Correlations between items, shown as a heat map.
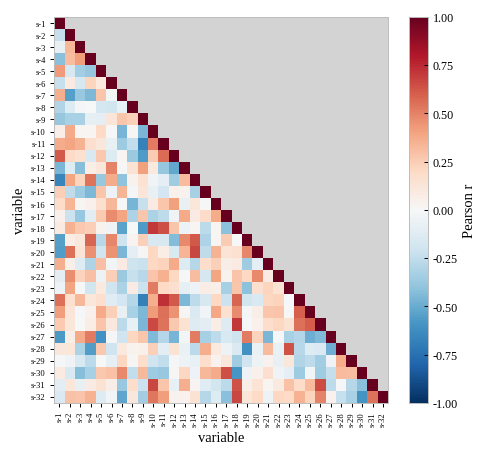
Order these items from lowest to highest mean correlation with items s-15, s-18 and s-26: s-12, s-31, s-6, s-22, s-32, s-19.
s-19, s-6, s-22, s-12, s-32, s-31
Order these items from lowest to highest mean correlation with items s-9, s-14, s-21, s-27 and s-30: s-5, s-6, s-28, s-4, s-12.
s-12, s-5, s-28, s-4, s-6
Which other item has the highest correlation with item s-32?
s-18
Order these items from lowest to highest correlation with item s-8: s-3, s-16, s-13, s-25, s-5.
s-16, s-25, s-5, s-3, s-13
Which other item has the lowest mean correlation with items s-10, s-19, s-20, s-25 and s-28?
s-7
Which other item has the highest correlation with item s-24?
s-11
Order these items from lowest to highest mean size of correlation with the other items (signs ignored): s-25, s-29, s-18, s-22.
s-29, s-22, s-25, s-18
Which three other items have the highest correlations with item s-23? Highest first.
s-28, s-10, s-2
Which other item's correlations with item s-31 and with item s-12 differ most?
s-13
